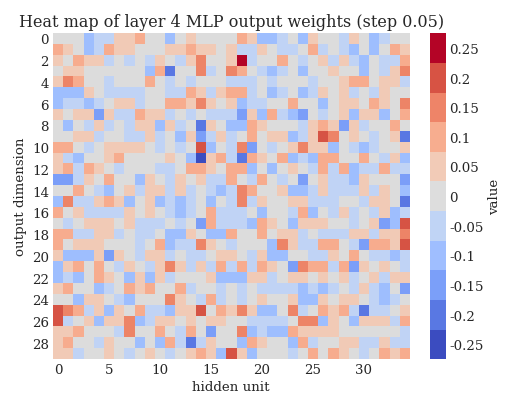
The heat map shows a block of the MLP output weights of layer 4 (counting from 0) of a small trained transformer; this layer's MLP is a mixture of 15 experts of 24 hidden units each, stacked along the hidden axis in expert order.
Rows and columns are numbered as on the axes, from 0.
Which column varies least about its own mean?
6
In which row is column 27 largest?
9
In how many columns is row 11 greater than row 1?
12
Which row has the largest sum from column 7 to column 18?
25
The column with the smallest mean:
21
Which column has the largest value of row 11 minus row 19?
30
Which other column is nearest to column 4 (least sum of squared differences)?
20
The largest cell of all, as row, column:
2, 18
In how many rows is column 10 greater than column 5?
13
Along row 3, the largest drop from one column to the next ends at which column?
11
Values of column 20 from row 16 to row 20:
-0.1 0.1 0.1 0 0.05
